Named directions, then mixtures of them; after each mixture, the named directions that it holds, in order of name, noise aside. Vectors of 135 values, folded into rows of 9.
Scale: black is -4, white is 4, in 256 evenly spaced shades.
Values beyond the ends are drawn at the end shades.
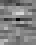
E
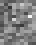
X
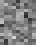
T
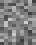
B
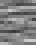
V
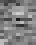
E, X.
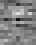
E.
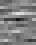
E, V.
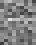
B, E.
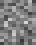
B.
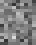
B, T.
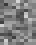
T.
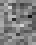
X.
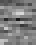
E.
